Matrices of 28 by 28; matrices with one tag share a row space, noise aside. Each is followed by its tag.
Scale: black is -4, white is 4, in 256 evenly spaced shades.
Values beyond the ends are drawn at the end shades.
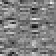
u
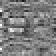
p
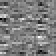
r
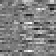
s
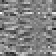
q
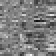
s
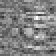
s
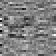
p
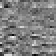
u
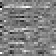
p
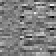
s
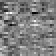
u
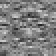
r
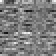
q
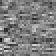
u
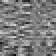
q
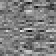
s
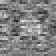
r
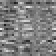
q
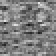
r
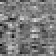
u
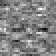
r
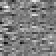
u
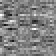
u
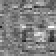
s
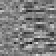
s
